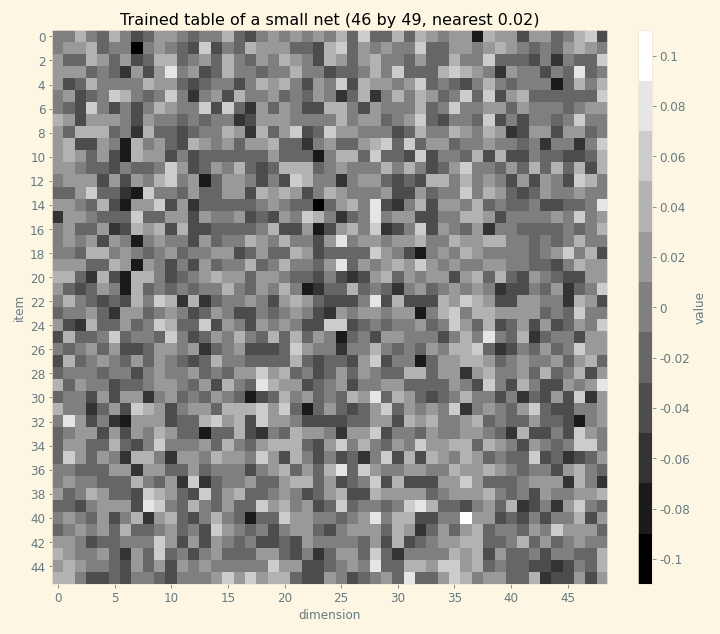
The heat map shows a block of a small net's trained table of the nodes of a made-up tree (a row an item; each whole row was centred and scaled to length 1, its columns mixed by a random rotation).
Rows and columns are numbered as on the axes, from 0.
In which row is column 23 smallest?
14
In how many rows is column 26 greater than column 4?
14
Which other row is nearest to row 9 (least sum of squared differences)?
20
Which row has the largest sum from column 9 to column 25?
34
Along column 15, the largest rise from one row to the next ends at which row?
6
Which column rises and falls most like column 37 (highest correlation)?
28
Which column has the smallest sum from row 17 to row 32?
23
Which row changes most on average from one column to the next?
35
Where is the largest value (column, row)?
36, 40
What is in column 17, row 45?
0.06
